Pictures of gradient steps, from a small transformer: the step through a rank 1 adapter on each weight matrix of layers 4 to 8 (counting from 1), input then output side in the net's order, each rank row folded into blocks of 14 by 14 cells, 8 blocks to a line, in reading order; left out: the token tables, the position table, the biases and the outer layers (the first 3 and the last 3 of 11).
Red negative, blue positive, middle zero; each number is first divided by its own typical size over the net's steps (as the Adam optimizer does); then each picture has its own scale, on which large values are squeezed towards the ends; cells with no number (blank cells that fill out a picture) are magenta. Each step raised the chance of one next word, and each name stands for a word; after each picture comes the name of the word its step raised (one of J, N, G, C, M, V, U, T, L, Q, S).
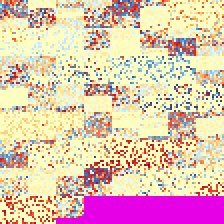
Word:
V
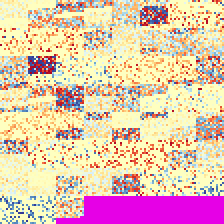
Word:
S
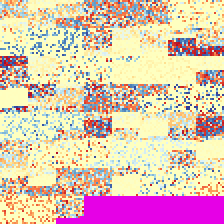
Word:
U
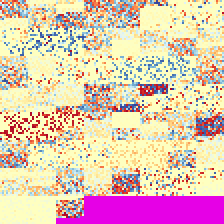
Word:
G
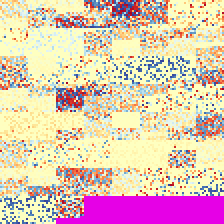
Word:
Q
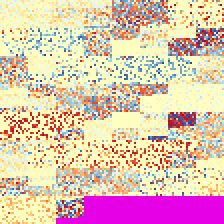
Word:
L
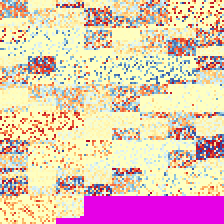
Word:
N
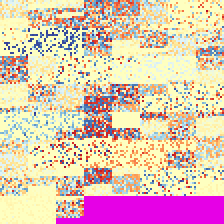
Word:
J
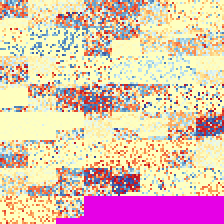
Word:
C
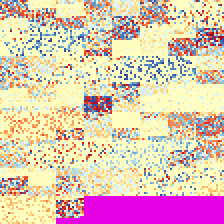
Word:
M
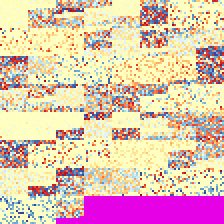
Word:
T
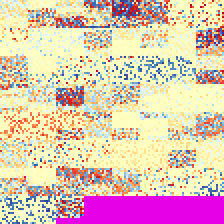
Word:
Q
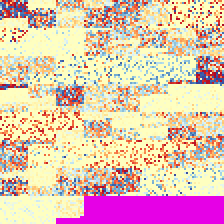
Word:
C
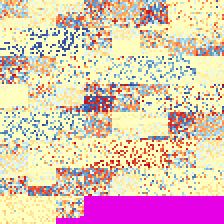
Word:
J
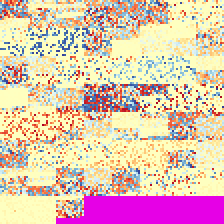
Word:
G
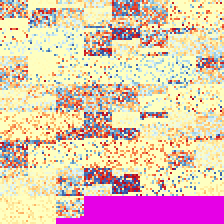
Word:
C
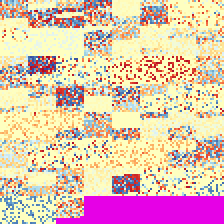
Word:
S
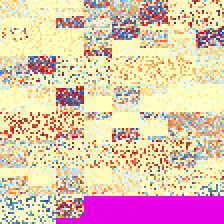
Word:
S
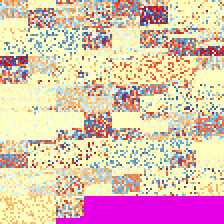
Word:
U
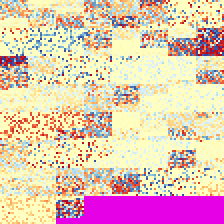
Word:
U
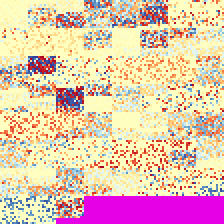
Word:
S
